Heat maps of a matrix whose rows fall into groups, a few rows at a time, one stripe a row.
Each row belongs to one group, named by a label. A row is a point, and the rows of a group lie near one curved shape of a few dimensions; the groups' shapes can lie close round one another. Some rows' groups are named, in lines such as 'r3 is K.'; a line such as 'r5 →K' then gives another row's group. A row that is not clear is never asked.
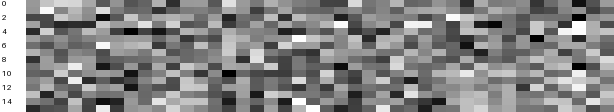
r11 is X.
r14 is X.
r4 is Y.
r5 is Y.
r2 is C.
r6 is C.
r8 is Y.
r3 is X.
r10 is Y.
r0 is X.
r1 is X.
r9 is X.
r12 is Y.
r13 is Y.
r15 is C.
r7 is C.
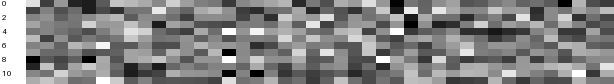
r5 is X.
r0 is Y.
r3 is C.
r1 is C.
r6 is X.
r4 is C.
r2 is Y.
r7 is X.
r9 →Y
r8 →C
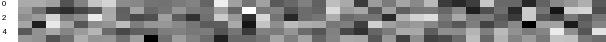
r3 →Y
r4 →Y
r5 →C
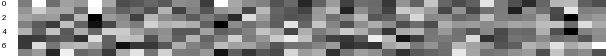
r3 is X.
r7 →X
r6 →Y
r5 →C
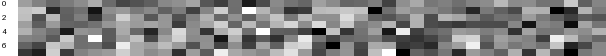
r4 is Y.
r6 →C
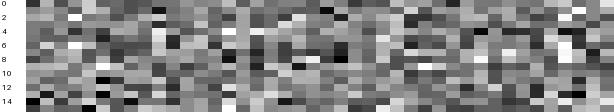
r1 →Y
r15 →C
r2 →X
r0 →Y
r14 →Y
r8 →C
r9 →X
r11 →X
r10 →C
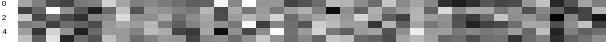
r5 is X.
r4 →Y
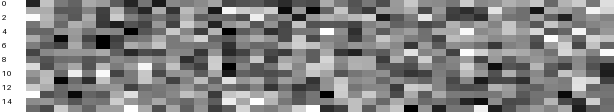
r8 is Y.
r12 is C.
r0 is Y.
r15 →C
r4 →Y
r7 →Y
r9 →X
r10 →X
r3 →X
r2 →C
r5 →X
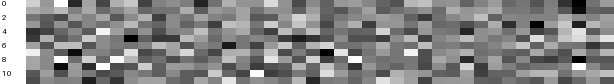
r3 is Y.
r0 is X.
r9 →X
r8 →X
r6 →Y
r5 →Y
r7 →Y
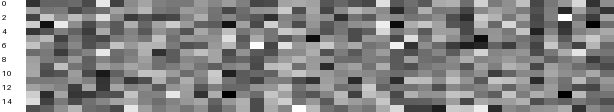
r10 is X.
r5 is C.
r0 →C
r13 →Y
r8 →X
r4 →C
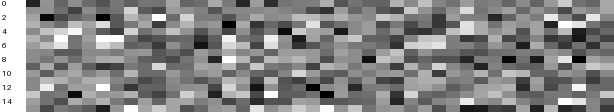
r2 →X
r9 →C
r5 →X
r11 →X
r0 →Y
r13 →Y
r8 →Y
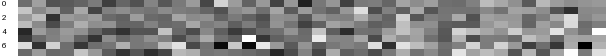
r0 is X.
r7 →Y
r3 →C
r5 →Y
